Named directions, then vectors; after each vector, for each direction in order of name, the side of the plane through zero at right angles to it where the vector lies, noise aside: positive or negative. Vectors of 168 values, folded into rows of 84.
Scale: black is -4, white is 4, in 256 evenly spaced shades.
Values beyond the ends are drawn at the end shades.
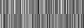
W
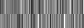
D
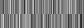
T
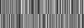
positive, negative, positive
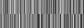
negative, positive, positive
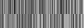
positive, negative, negative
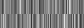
positive, positive, negative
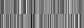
positive, positive, negative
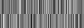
positive, positive, negative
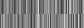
positive, positive, negative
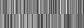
negative, positive, positive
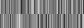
negative, positive, negative
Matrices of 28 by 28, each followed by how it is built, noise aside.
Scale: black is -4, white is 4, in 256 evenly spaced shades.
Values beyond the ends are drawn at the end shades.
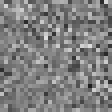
upper triangular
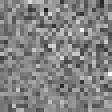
upper triangular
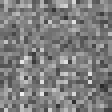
blocks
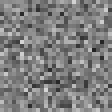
blocks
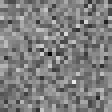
noise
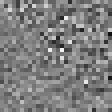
upper triangular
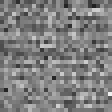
blocks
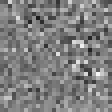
upper triangular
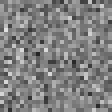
noise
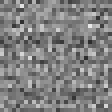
blocks
